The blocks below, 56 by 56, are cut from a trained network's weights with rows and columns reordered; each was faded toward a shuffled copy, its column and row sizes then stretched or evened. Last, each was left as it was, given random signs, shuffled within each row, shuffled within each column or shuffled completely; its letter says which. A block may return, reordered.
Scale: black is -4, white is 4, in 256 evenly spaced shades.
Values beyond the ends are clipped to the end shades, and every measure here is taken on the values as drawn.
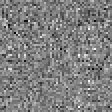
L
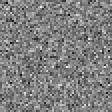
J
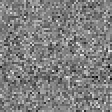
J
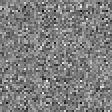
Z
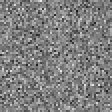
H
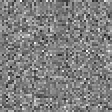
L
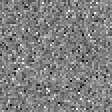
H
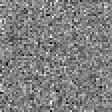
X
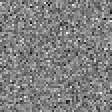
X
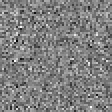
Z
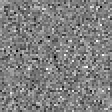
J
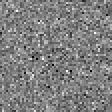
H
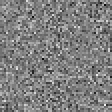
Z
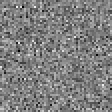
J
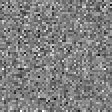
Z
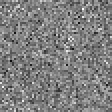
H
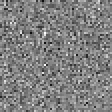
Z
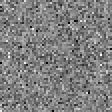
H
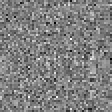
L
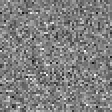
J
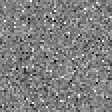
H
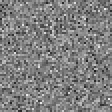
H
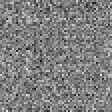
L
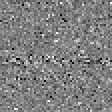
J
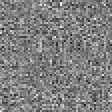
L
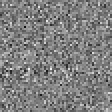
Z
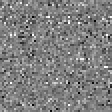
Z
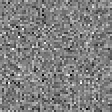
L
